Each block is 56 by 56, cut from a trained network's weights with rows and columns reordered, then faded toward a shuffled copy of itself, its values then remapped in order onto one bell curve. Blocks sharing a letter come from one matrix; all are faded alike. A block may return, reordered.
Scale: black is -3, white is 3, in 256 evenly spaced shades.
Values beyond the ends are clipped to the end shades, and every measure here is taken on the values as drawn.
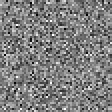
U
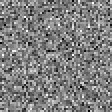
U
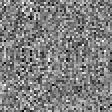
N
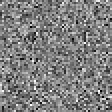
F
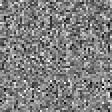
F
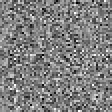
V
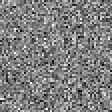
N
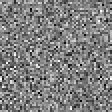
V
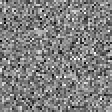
F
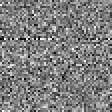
V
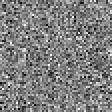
F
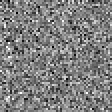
F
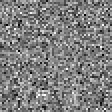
F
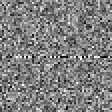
V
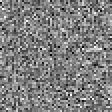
F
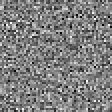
F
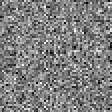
N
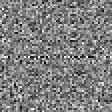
V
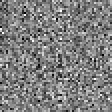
N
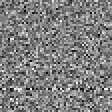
V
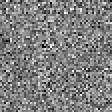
U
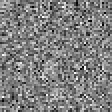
U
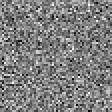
U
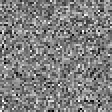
V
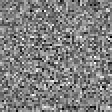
F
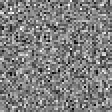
F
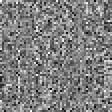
N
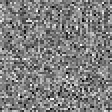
F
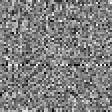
V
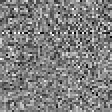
V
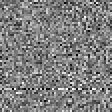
V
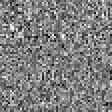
V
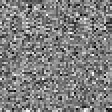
U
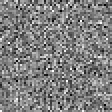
V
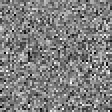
F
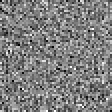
F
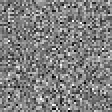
N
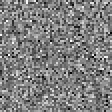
F
